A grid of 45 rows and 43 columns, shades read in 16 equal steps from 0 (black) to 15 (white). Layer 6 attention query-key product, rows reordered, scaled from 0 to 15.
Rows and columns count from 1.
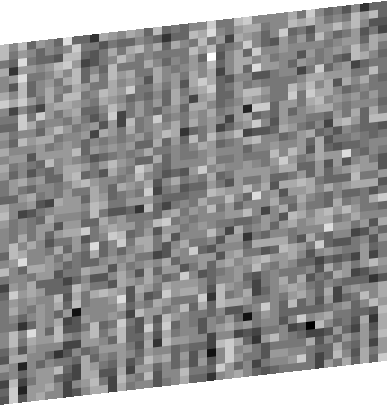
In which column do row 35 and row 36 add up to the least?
9
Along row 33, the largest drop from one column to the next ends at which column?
8
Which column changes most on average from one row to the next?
28
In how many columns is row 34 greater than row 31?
22
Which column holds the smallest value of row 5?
25
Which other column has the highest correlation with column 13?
3
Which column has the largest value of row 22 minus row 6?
34
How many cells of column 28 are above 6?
32
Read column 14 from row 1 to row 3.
8 6 7
